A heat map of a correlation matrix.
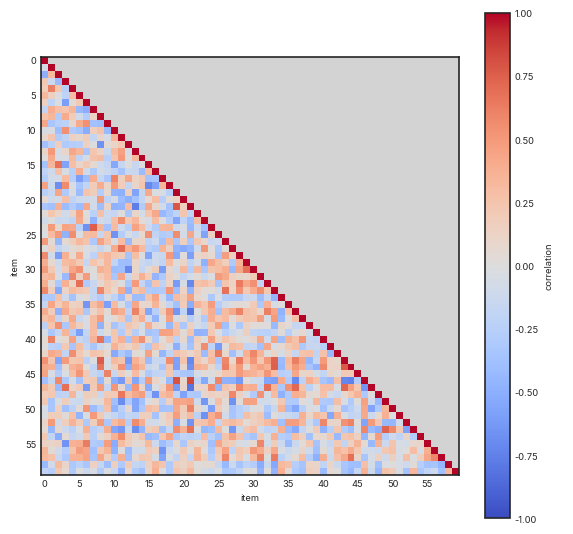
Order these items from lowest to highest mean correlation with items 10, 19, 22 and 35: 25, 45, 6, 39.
6, 45, 25, 39
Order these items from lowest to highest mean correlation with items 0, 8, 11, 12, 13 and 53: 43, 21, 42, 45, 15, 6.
21, 15, 42, 6, 45, 43
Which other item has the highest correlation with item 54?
11
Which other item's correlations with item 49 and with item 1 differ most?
53
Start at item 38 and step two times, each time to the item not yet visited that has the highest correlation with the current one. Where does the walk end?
15
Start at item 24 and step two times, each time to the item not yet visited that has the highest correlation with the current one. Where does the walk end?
51
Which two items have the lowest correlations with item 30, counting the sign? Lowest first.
12, 17
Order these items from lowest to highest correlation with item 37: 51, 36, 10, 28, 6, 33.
6, 10, 28, 36, 51, 33
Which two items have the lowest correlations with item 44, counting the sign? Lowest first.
46, 21
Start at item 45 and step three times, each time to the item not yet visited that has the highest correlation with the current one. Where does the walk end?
55
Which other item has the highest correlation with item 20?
8
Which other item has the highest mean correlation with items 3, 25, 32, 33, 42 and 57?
30
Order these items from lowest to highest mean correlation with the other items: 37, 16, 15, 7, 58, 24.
58, 16, 15, 7, 24, 37
